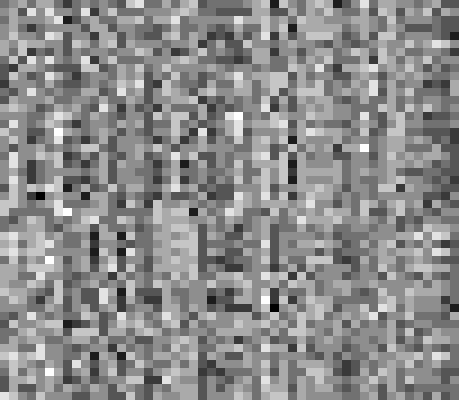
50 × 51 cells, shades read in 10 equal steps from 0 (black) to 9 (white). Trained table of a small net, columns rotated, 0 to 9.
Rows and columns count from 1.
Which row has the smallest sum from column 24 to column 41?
34
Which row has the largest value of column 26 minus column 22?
27
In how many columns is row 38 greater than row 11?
18
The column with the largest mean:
30
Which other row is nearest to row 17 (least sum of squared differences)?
15
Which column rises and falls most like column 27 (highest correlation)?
31
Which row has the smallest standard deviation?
36
